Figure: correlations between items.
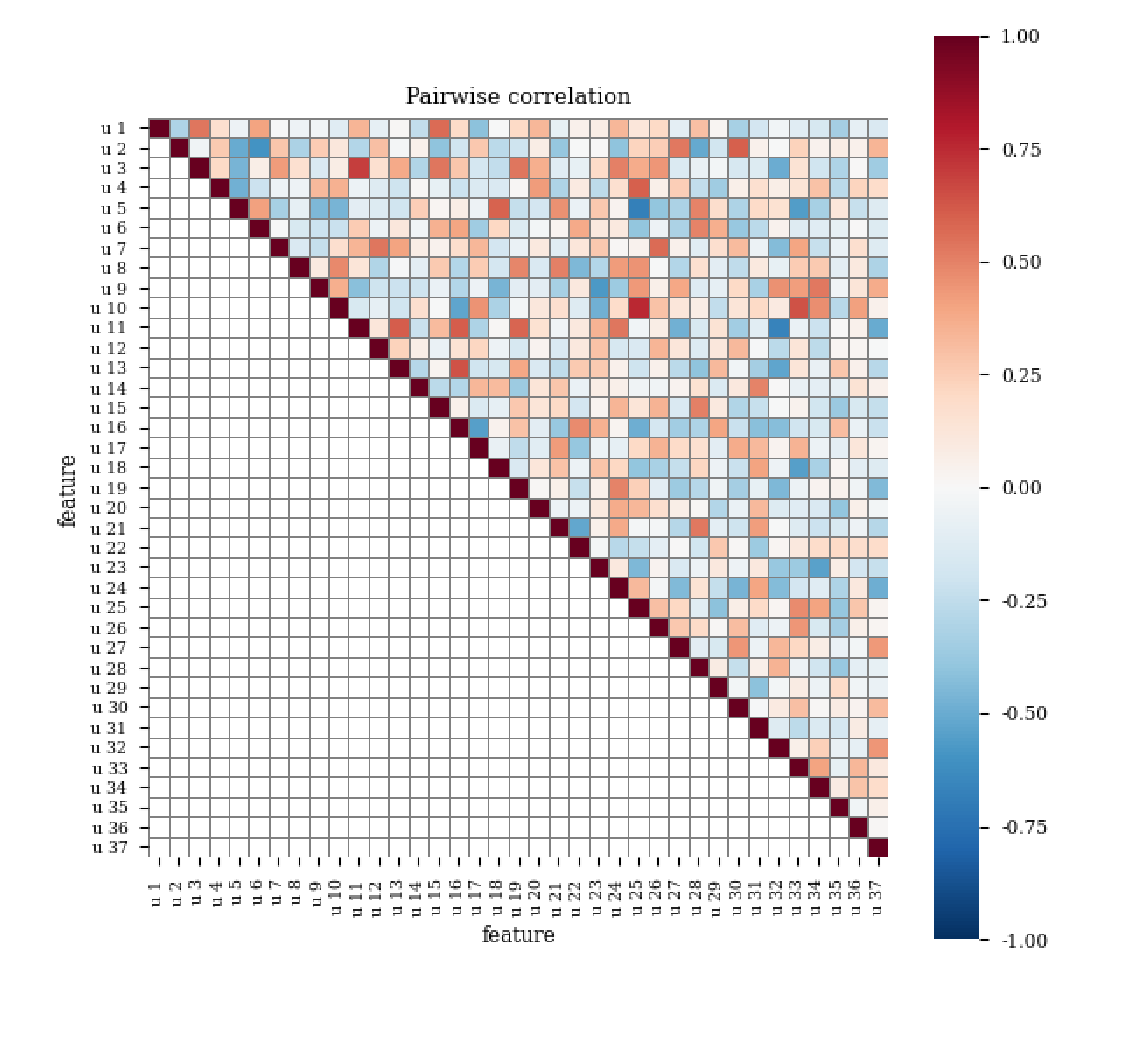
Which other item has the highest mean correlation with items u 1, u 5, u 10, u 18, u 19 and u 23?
u 24
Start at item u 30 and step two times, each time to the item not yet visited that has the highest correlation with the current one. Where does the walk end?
u 27
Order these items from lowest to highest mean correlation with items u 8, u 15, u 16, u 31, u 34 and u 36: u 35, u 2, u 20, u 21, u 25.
u 2, u 35, u 20, u 21, u 25
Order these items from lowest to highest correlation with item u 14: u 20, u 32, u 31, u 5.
u 32, u 20, u 5, u 31
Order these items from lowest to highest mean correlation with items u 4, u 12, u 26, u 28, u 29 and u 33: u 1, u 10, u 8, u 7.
u 8, u 1, u 10, u 7
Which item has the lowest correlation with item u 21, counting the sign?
u 22
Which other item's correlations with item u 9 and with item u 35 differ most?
u 25
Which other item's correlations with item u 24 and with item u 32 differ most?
u 11
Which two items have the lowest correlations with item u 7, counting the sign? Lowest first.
u 32, u 5
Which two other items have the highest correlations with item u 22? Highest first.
u 16, u 6
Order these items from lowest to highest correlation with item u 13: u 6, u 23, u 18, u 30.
u 18, u 30, u 6, u 23
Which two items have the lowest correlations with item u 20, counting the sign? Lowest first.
u 35, u 29
